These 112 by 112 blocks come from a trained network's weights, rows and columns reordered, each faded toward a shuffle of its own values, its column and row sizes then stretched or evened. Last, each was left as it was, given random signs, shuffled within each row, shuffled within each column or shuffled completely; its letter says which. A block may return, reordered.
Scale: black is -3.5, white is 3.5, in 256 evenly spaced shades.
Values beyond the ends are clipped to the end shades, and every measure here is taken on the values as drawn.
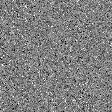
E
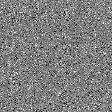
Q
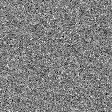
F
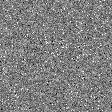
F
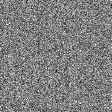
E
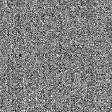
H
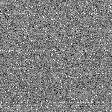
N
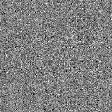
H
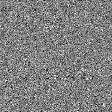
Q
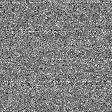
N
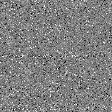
Q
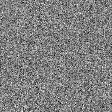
E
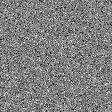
F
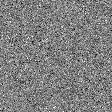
F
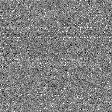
H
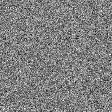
N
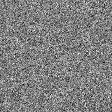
N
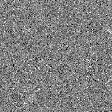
H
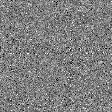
Q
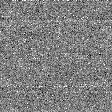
N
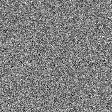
N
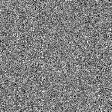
Q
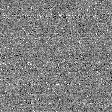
N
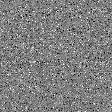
N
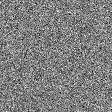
F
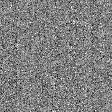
E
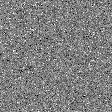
F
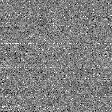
H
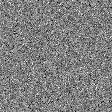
F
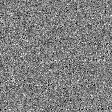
N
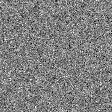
F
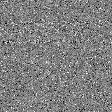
N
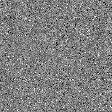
Q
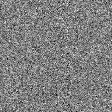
E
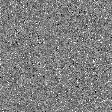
E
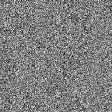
H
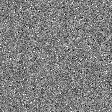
F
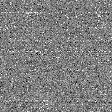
H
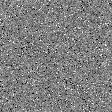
F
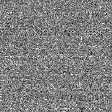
H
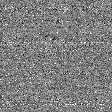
N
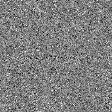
Q
